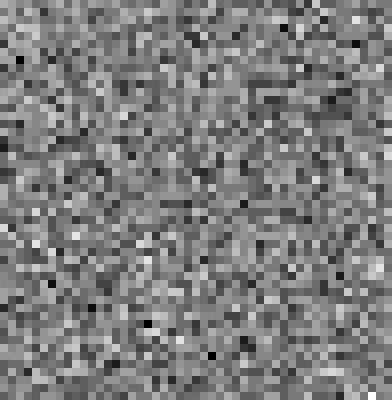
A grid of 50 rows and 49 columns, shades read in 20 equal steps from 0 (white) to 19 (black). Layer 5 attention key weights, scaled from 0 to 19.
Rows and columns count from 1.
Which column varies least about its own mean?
28
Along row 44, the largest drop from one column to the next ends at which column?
6
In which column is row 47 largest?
4
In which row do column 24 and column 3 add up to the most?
8
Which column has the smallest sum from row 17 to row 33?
49
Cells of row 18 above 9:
31
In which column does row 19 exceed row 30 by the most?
10
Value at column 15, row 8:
9
